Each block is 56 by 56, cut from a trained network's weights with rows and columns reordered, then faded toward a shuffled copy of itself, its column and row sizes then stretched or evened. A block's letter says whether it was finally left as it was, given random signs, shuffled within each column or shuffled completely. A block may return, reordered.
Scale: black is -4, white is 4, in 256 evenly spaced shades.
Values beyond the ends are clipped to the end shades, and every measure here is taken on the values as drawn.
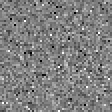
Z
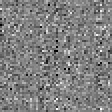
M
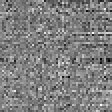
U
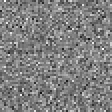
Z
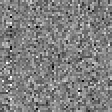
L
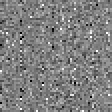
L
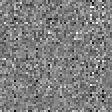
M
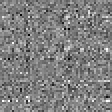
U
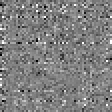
M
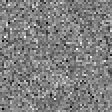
Z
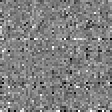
M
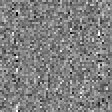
L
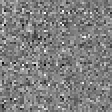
M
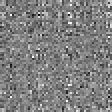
U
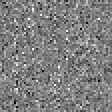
L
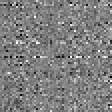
U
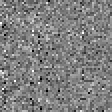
L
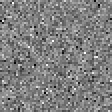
Z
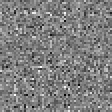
M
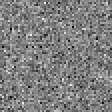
Z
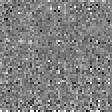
M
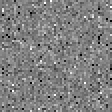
L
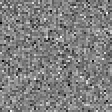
Z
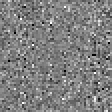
L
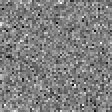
Z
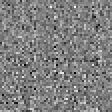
M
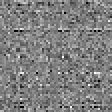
U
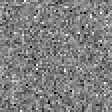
Z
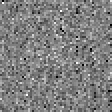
L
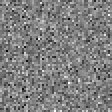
L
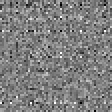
M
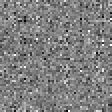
M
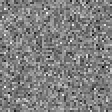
Z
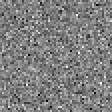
Z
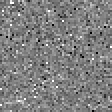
Z
